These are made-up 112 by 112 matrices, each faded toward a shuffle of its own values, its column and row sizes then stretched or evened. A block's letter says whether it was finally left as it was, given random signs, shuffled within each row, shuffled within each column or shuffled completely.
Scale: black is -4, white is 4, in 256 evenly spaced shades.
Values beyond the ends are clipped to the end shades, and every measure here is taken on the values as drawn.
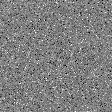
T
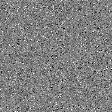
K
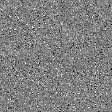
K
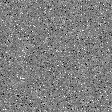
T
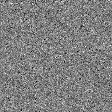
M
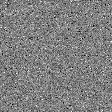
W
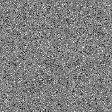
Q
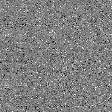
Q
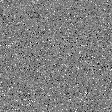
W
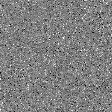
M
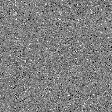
K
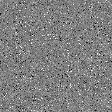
K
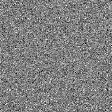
Q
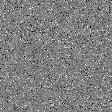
W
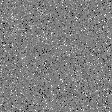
M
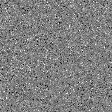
M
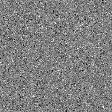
K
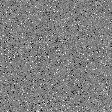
W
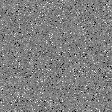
Q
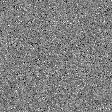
W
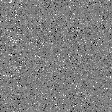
K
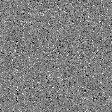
K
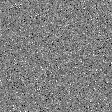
T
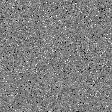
W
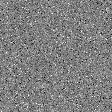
T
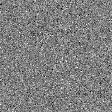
M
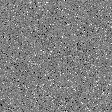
T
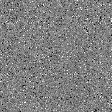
Q
